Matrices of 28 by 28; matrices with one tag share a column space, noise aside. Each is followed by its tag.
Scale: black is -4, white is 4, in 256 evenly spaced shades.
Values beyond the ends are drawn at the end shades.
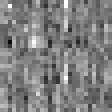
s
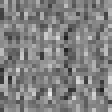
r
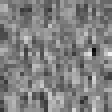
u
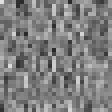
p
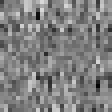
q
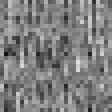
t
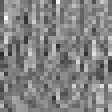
t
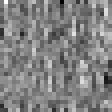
p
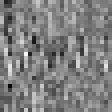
t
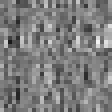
s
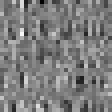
p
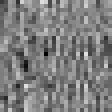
t
